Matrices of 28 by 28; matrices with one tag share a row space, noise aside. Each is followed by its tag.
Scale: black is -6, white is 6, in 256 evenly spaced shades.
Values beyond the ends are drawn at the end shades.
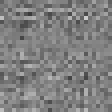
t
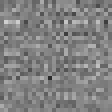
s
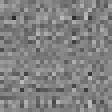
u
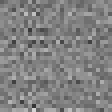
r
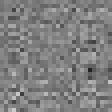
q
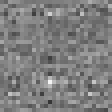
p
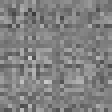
r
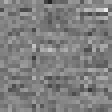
p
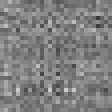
s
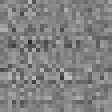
r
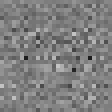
u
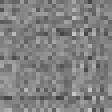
u
